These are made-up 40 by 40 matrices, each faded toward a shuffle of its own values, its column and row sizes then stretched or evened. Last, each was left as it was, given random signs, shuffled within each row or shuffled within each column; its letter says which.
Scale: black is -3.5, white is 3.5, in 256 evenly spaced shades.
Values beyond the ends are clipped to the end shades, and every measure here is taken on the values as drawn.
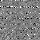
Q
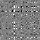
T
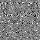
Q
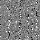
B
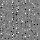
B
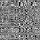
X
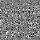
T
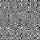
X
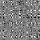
X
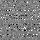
Q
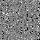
B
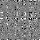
T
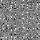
T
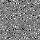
Q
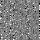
B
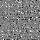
Q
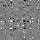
X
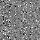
B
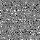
Q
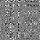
X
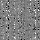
B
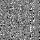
B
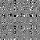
X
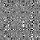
X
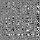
T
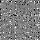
T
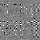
X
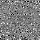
Q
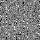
B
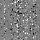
B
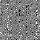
B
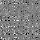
T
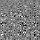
T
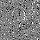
B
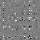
X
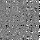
T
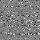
Q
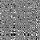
X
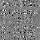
T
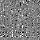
T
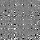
T
